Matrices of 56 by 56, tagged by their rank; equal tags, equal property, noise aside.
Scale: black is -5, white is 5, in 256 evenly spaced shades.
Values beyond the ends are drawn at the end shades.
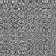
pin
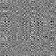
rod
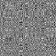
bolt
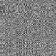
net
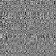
pin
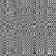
rod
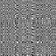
rod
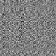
pin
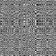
rod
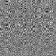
net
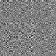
bolt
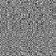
net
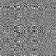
rod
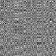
net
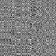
pin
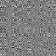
rod
